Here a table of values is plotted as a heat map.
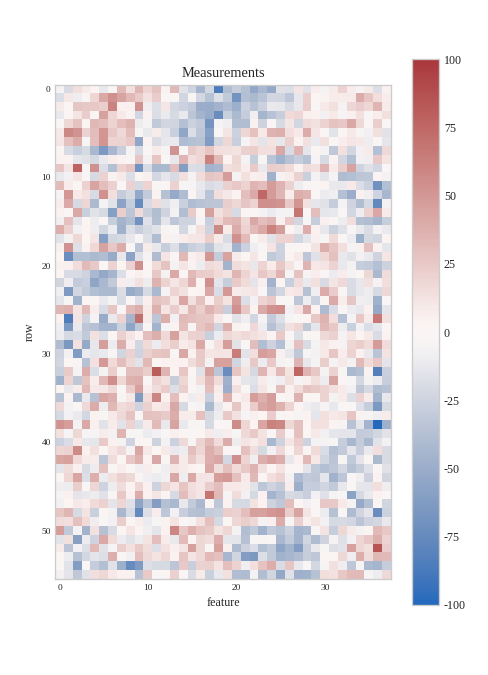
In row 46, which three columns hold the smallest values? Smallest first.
33, 24, 25
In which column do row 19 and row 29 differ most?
5
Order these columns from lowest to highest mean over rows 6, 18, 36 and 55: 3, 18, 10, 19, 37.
18, 37, 3, 19, 10
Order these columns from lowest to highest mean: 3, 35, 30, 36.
36, 35, 3, 30
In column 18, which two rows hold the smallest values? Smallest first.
0, 3
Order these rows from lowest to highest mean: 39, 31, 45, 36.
45, 39, 36, 31
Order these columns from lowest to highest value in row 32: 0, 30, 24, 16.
0, 16, 30, 24
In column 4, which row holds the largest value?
9
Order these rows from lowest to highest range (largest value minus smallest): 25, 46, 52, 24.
24, 25, 46, 52
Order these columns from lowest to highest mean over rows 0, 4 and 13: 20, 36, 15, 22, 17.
17, 15, 36, 20, 22
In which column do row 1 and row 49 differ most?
20
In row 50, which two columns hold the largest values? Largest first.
13, 0
